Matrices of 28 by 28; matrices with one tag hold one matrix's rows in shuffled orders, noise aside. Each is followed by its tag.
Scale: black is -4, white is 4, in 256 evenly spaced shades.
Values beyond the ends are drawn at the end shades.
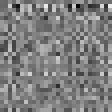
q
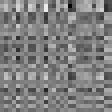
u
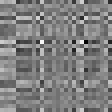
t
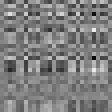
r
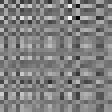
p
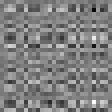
r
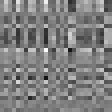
u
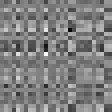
u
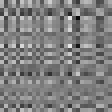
p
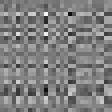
u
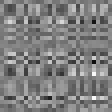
r
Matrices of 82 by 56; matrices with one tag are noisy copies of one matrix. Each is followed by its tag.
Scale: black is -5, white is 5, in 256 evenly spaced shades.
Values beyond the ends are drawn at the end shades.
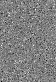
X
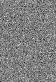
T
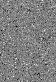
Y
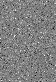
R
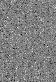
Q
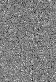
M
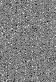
Q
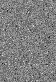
Y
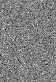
Y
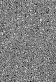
Q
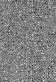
M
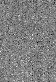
M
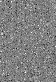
Q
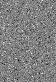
Y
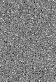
X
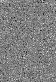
T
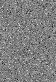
Y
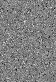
Y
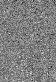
M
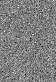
X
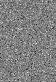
R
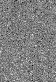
M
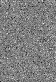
T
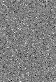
R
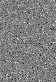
X
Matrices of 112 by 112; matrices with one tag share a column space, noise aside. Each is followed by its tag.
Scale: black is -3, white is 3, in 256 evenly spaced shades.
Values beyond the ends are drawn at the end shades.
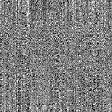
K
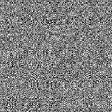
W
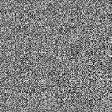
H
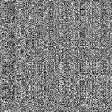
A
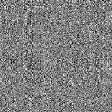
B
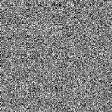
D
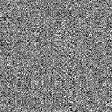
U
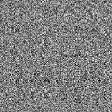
H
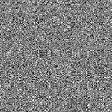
W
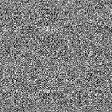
H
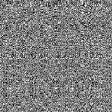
D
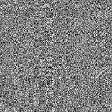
U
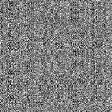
A
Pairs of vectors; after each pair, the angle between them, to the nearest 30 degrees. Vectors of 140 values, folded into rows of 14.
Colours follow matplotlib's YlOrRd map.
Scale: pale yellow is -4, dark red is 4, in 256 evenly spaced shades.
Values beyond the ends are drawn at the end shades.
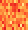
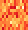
90 degrees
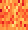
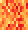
120 degrees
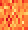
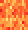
120 degrees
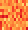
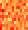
60 degrees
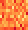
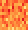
120 degrees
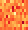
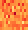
150 degrees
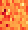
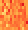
150 degrees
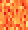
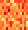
60 degrees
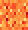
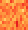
90 degrees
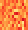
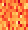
90 degrees
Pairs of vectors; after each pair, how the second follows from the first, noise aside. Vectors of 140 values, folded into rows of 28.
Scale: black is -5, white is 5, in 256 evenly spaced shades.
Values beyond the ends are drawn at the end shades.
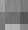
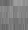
wrapped around, shrunk.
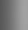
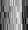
wrapped around, scaled up.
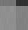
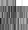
negated, scaled up.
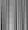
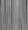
reversed, shrunk.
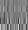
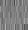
wrapped around, negated, shrunk.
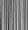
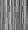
reversed.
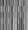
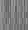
reversed, shrunk.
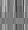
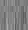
wrapped around, negated, shrunk.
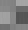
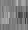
partly zeroed.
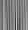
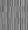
wrapped around, negated, shrunk.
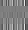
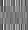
reversed.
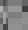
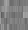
wrapped around, negated, shrunk.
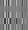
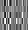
negated, scaled up.
